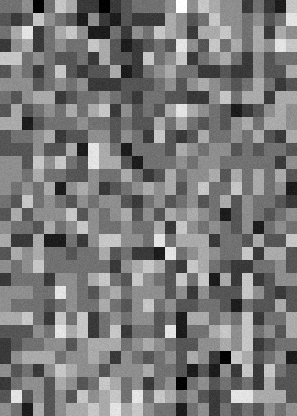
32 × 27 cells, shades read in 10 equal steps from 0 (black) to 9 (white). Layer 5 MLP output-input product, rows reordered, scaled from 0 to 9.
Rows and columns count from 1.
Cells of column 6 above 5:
9
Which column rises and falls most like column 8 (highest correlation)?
23
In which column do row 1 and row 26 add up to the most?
6
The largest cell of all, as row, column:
1, 17
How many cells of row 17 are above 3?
19
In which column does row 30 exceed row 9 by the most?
11
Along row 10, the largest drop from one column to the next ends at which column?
3
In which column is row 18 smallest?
24
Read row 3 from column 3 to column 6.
8 2 4 6
